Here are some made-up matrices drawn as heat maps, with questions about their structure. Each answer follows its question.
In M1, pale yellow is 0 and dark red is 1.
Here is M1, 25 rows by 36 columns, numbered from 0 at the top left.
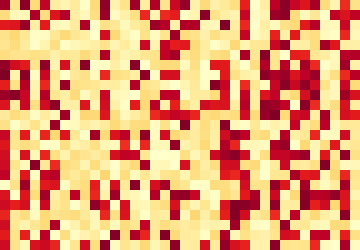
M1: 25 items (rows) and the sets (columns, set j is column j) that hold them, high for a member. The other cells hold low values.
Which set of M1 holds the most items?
34
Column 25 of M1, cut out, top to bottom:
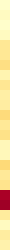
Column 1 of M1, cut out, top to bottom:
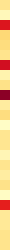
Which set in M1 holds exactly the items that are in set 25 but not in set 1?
7
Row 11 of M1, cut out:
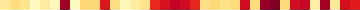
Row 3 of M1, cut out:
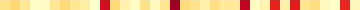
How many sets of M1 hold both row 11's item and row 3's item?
6
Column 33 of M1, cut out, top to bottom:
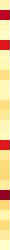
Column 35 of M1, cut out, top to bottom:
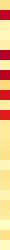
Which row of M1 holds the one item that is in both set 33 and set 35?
1
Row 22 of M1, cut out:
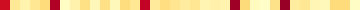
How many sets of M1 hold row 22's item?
5
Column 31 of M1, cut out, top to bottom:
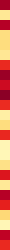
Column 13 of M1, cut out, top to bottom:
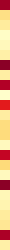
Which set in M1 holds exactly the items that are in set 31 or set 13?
4
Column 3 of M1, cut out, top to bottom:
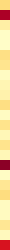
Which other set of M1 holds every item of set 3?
5
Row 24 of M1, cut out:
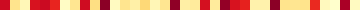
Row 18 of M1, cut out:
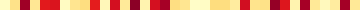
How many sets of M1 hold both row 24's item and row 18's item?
5
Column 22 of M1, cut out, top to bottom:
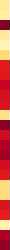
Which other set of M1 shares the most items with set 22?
0
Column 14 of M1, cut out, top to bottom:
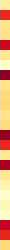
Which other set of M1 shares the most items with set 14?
28
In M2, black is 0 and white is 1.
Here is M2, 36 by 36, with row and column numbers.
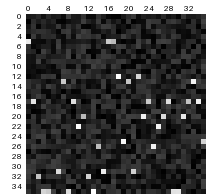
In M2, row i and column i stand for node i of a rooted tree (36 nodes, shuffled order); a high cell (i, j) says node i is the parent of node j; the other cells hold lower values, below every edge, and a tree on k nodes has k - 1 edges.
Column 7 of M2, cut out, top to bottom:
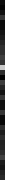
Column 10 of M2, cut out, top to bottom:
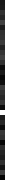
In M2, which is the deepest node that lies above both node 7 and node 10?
22
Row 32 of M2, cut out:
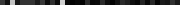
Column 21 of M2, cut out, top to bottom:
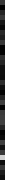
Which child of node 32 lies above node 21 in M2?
12
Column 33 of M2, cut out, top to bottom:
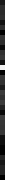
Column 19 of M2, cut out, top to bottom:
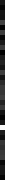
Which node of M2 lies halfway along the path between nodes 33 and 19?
35
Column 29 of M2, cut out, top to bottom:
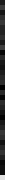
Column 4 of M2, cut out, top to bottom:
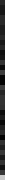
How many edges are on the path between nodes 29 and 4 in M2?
2
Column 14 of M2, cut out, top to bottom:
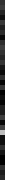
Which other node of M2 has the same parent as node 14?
25
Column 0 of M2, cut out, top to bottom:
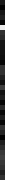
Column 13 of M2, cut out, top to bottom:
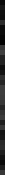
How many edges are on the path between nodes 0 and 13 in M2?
9
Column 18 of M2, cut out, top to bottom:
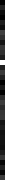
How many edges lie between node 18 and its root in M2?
4
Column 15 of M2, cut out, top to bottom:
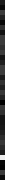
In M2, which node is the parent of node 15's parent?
20
